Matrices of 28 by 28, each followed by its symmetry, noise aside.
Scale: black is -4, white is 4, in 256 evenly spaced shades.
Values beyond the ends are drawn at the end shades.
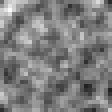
symmetric.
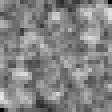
same after a half turn.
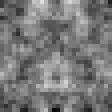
mirrored left to right.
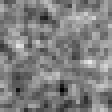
antisymmetric.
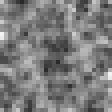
same after a half turn.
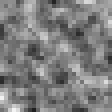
symmetric across the other diagonal.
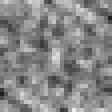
same after a half turn.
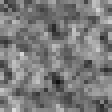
same after a half turn.
